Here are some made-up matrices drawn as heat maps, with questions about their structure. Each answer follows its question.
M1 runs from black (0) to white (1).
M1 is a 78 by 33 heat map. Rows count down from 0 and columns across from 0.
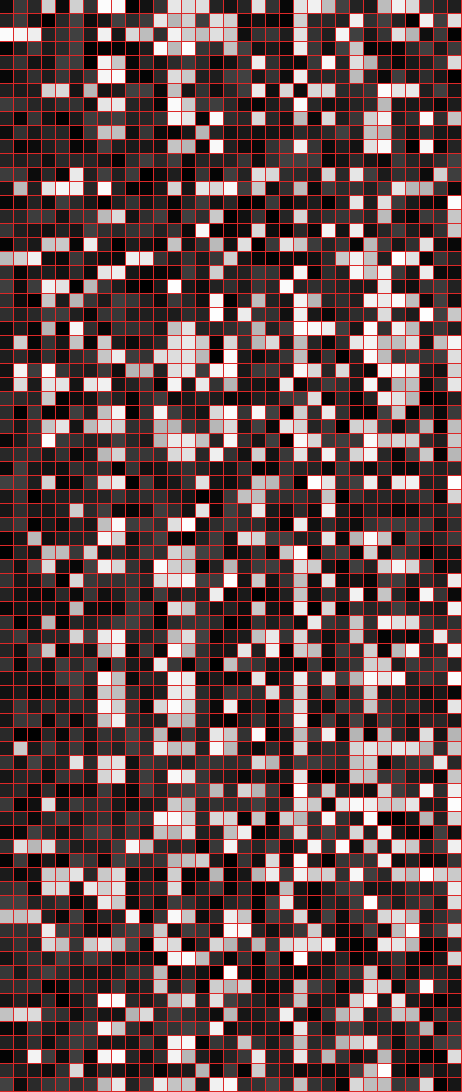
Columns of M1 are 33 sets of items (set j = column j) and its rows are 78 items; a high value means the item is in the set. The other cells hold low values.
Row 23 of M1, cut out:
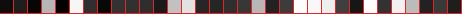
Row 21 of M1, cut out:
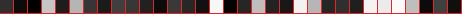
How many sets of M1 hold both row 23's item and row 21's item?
8
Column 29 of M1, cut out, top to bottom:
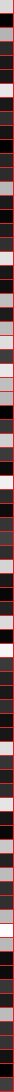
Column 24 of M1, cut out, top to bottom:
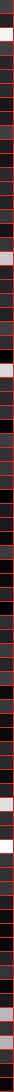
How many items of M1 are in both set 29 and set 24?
6
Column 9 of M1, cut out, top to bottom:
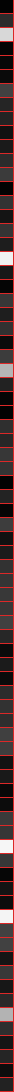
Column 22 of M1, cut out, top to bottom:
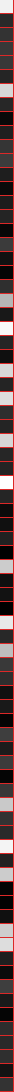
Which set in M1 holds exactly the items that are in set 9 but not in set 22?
0
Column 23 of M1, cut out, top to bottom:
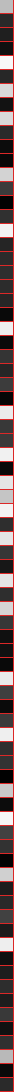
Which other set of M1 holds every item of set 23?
18
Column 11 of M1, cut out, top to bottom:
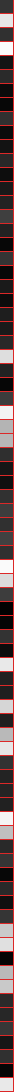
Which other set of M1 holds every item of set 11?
16
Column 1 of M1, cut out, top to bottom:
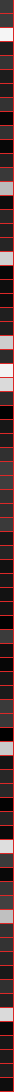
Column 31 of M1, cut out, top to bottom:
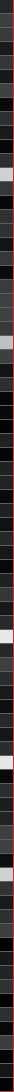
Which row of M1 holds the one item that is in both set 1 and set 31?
24
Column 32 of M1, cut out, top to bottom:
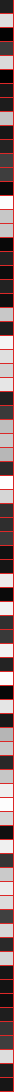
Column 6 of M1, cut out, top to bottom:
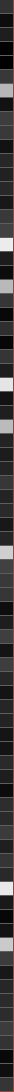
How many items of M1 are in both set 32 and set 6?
3
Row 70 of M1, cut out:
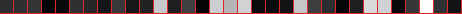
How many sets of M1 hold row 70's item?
8
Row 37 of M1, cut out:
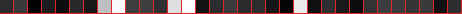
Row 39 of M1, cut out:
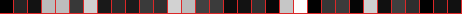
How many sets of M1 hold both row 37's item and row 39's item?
3
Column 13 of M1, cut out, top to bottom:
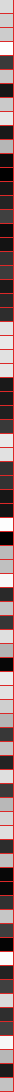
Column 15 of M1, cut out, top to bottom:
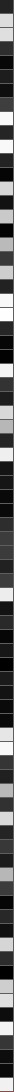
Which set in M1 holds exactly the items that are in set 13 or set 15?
21
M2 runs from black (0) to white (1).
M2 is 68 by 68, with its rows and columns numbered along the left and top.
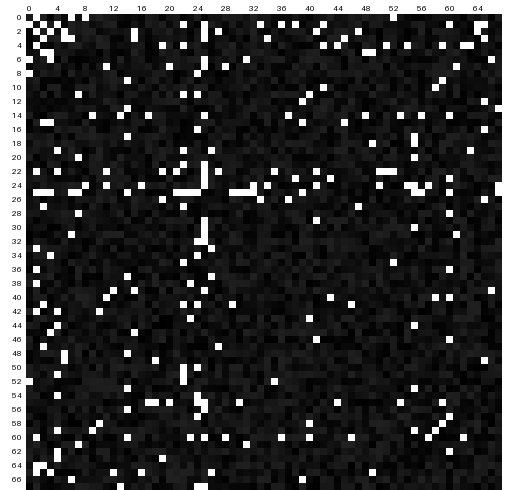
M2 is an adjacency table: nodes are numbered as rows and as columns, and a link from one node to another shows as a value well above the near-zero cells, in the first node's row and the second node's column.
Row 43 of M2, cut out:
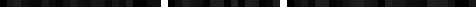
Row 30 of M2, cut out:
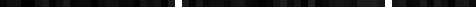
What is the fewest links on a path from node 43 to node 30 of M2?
3
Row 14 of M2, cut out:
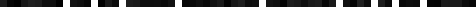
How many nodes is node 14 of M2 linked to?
9
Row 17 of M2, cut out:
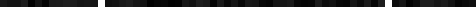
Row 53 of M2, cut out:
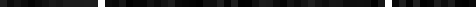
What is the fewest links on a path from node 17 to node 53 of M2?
2
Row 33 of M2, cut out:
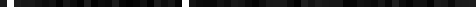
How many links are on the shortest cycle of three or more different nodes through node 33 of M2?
4
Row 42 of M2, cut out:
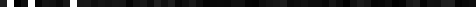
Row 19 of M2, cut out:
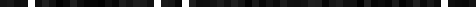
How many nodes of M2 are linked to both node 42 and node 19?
1
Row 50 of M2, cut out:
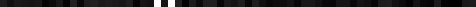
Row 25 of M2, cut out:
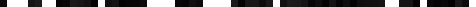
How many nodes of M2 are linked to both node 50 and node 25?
2
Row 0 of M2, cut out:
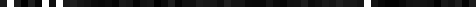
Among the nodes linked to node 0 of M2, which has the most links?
node 1
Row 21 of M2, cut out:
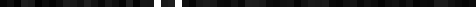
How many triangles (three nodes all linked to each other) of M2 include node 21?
1
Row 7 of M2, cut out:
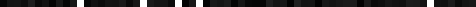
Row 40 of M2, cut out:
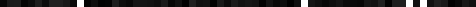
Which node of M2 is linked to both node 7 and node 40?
node 11
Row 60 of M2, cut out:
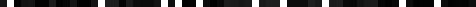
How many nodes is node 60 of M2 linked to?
10
